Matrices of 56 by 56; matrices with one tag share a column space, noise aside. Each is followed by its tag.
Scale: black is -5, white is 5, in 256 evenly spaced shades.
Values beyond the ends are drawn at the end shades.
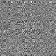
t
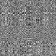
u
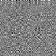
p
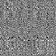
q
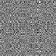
t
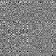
t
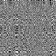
p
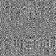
q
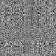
u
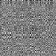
p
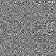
t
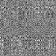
q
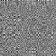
p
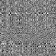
u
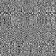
u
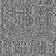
u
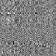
u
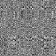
q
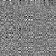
p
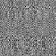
q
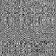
u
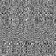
u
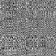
q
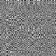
p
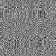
q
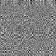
p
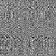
q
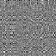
p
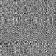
u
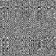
q
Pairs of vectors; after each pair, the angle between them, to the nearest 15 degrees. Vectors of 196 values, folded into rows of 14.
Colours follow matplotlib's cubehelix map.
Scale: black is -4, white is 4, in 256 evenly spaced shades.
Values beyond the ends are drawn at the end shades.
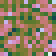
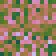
105 degrees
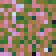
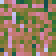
45 degrees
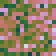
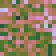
60 degrees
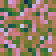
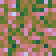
105 degrees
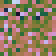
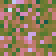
45 degrees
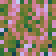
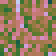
45 degrees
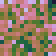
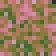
45 degrees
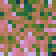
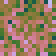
45 degrees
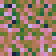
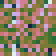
135 degrees
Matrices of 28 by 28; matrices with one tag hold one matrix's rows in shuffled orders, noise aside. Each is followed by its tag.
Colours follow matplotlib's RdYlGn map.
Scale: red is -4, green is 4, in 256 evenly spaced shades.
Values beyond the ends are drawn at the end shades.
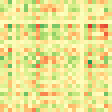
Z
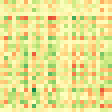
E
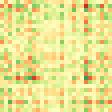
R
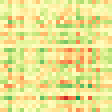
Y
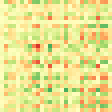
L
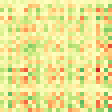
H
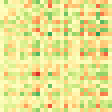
L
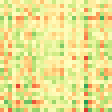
R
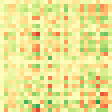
L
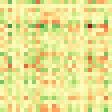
Z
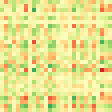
E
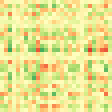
Z
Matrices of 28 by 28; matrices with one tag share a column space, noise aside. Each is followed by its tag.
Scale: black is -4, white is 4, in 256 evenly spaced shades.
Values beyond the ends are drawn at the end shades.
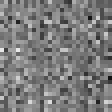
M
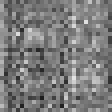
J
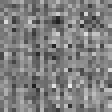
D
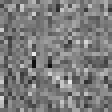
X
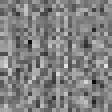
X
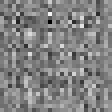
D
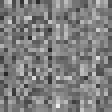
M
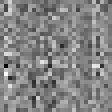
X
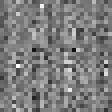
J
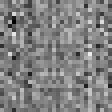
D
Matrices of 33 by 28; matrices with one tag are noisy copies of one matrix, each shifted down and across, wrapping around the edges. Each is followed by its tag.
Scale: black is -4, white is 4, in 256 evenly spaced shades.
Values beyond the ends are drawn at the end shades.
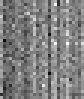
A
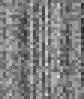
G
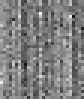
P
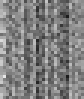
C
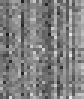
G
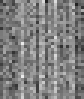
A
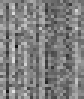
A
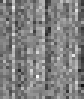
P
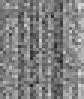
C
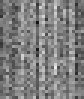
A
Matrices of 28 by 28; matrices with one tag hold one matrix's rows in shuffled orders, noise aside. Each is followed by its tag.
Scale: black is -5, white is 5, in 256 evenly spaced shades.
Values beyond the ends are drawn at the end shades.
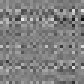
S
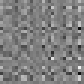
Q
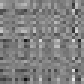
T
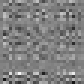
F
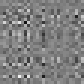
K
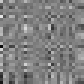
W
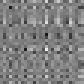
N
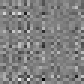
K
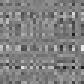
S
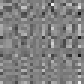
Q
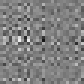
K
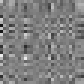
W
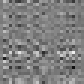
F
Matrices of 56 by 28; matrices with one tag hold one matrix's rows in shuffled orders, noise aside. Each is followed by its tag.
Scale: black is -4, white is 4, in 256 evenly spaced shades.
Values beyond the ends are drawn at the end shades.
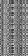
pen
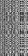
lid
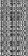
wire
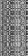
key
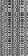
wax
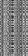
pen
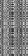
pen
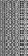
lid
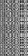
lid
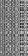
lid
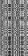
wax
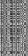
wire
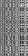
lid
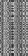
pen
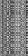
key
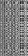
lid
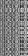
lid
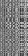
lid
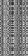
pen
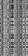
pen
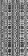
wax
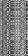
key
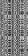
wax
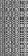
lid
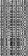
wire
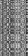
key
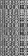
lid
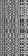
lid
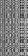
lid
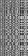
lid
